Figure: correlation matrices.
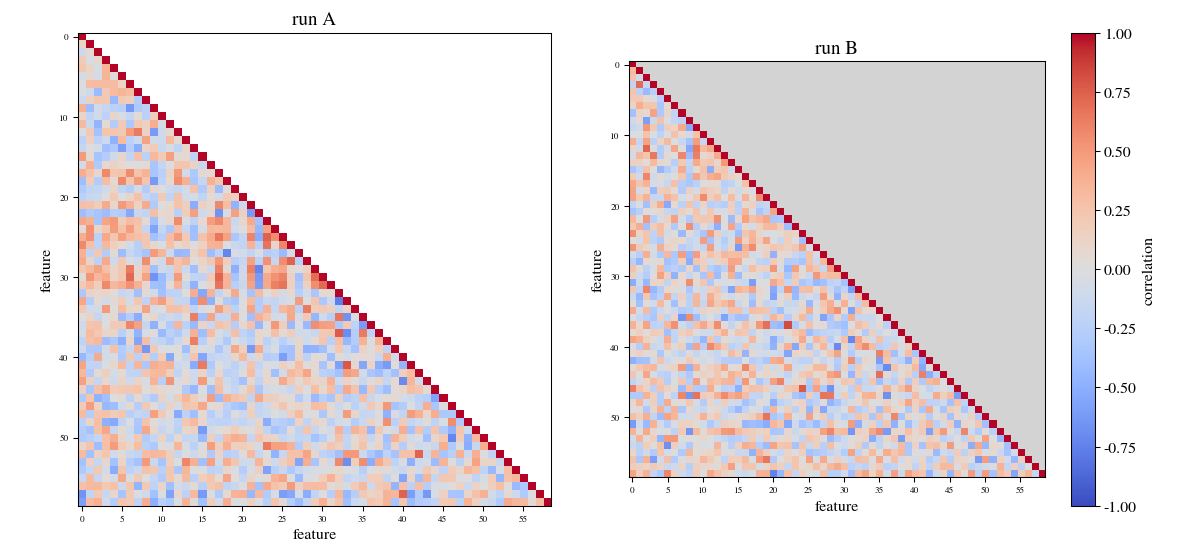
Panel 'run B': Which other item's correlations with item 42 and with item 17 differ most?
31
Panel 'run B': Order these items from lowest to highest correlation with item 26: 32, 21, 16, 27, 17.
27, 32, 21, 16, 17
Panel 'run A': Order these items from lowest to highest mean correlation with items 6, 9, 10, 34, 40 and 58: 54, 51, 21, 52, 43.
43, 51, 54, 21, 52
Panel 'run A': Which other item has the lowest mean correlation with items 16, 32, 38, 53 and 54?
33
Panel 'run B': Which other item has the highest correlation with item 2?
12
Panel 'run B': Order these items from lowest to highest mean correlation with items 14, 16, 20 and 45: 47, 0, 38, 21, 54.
0, 38, 47, 54, 21
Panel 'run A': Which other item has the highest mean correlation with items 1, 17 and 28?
25
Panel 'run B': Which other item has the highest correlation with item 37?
22
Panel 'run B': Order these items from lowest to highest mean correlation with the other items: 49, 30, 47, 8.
8, 49, 30, 47
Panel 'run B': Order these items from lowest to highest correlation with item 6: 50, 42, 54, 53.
42, 54, 50, 53
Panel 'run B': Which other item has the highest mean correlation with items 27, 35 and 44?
52
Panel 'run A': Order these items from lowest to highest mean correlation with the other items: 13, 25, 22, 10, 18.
22, 10, 13, 18, 25
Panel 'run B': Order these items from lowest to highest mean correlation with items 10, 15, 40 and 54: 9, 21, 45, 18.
18, 21, 45, 9
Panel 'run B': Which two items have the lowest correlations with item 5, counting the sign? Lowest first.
54, 20
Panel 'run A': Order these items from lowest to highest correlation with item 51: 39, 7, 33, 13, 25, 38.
38, 33, 13, 39, 7, 25
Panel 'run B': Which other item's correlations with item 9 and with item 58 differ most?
45
